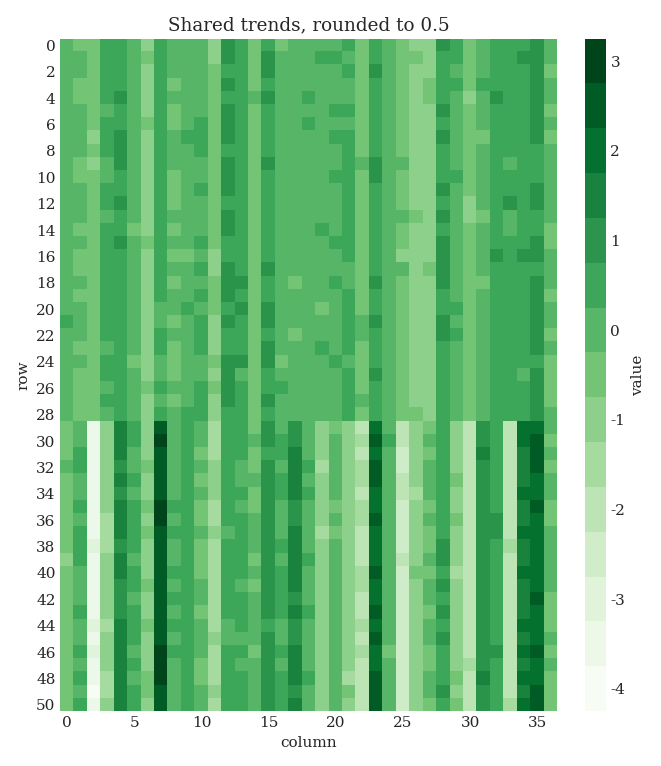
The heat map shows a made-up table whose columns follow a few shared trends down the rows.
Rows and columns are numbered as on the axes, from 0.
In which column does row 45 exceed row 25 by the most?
7
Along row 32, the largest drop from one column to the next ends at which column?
2
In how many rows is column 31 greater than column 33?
22
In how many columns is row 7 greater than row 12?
7
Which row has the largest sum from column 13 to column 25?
9
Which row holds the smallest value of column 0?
39
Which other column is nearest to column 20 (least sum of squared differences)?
24
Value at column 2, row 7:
-1
